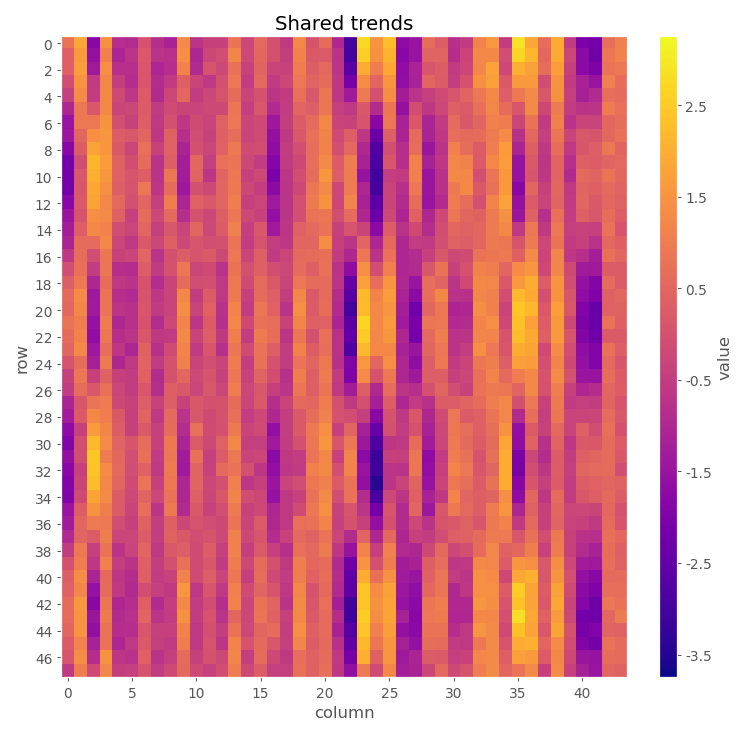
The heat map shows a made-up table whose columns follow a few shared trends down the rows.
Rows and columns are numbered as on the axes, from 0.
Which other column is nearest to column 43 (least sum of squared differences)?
42
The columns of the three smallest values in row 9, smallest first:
24, 0, 16
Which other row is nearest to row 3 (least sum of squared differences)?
46
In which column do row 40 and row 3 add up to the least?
22
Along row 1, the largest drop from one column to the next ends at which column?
26
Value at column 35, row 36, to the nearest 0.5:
-0.5
